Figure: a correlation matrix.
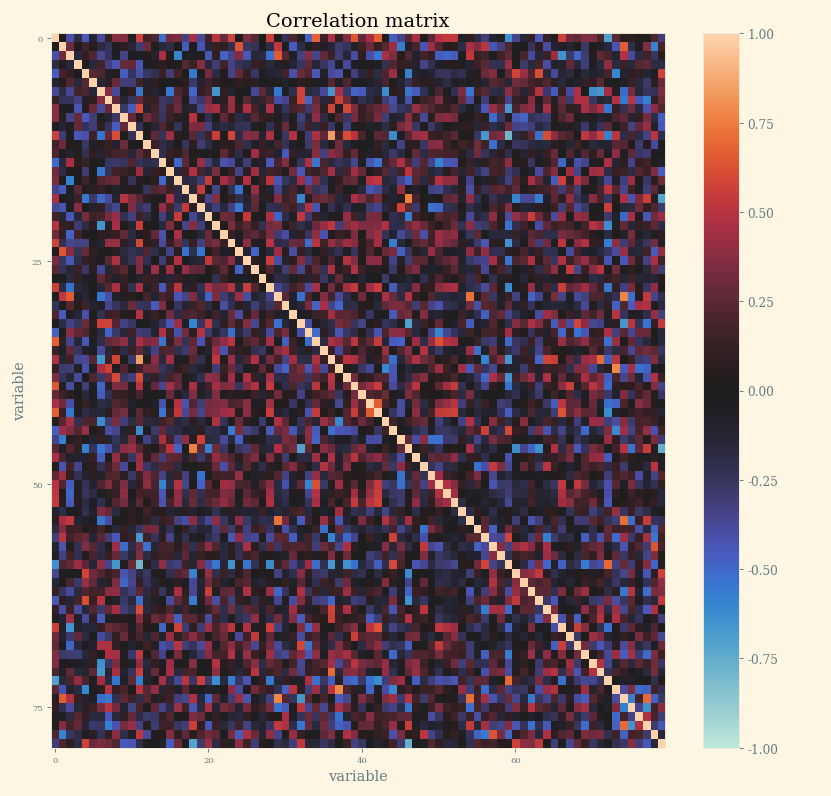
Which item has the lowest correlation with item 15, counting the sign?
6
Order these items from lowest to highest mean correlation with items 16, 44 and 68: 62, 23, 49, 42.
23, 49, 62, 42
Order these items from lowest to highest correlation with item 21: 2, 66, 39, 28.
2, 66, 28, 39
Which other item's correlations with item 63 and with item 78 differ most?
11
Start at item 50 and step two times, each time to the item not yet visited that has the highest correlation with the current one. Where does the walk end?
0
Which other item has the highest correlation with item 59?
72
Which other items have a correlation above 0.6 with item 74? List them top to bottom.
1, 29, 54, 77
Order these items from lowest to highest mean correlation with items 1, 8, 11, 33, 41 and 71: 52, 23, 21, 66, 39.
66, 23, 52, 39, 21
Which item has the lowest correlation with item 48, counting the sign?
55
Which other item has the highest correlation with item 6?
32
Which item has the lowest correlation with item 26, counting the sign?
24
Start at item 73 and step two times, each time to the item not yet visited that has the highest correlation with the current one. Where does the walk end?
7
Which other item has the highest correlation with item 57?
78
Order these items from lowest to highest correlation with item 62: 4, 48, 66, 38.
48, 4, 66, 38
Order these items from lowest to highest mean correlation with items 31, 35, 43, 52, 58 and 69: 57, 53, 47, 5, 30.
53, 30, 5, 47, 57
